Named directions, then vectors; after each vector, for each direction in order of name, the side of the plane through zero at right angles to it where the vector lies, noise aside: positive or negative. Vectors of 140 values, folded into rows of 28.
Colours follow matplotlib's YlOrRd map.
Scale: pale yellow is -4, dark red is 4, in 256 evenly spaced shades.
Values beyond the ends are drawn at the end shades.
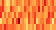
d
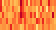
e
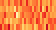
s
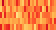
positive, negative, positive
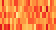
positive, negative, positive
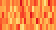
negative, positive, positive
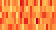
negative, positive, positive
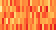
negative, negative, positive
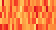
positive, negative, positive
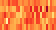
negative, negative, positive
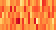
positive, negative, negative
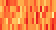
negative, negative, positive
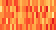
negative, negative, positive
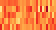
negative, negative, positive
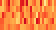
negative, positive, positive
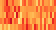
negative, negative, negative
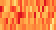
positive, positive, negative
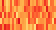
positive, negative, positive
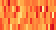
negative, negative, positive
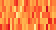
positive, negative, positive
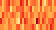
negative, positive, positive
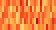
negative, positive, positive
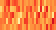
negative, negative, positive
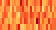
negative, positive, positive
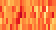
positive, positive, negative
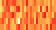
negative, negative, positive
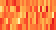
negative, negative, positive
